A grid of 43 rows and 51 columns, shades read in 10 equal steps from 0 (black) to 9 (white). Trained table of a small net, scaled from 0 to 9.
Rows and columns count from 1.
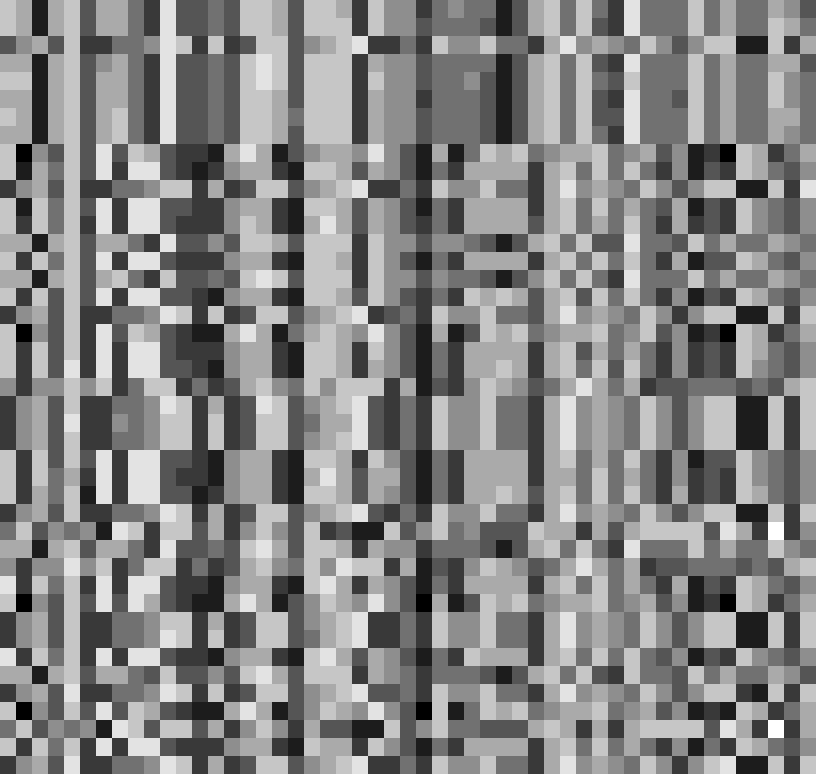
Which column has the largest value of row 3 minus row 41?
23
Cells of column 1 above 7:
2
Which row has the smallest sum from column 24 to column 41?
38
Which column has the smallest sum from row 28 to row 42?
27
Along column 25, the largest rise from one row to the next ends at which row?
30
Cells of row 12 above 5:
22
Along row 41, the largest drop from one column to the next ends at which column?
50
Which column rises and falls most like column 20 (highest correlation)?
40
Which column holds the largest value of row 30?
49
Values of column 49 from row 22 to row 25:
3 7 7 7
